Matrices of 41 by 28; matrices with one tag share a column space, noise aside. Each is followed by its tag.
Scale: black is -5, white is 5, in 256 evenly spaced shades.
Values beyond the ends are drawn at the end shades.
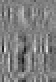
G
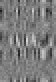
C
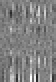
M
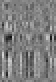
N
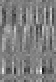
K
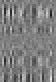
M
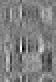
G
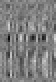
N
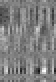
K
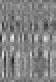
N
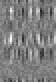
C
